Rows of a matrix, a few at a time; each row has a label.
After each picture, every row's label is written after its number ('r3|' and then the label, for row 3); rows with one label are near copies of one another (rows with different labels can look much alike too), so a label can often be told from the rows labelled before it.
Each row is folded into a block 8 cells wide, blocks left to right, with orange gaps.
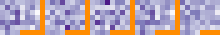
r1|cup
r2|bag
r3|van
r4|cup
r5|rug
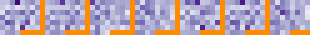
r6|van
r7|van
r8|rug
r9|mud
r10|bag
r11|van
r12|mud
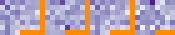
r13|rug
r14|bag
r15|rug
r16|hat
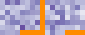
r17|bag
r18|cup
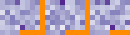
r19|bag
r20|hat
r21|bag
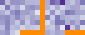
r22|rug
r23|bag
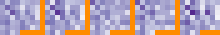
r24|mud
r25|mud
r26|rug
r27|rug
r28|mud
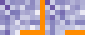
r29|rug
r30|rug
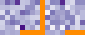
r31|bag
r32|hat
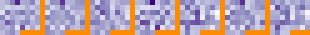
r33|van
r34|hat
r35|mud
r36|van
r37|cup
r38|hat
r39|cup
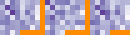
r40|mud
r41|rug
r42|mud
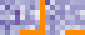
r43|cup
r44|rug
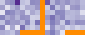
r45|hat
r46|rug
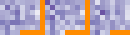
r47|cup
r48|rug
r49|mud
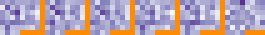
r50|cup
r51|mud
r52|mud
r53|cup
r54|cup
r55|hat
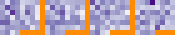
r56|mud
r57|cup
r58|rug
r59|van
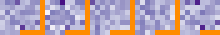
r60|bag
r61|hat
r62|rug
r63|mud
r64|bag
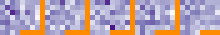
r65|mud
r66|hat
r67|bag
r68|cup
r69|rug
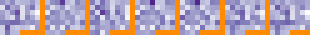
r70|cup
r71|hat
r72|mud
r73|hat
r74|hat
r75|cup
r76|cup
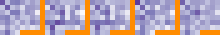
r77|rug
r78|cup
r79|cup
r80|rug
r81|rug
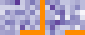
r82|van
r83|cup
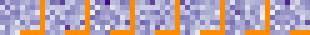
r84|rug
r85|bag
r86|hat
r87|van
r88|rug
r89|mud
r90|hat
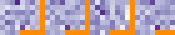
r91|van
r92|bag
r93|mud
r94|bag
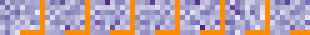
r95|rug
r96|bag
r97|van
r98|van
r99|bag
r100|mud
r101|bag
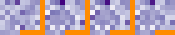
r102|bag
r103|hat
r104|hat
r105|hat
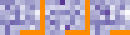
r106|cup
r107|van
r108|cup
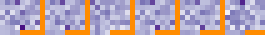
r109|bag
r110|bag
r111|rug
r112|bag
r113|bag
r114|hat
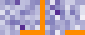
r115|bag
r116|mud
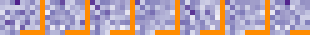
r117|van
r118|hat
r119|rug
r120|rug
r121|mud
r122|rug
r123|hat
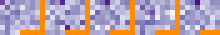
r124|rug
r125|bag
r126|hat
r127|cup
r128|hat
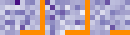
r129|van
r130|rug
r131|bag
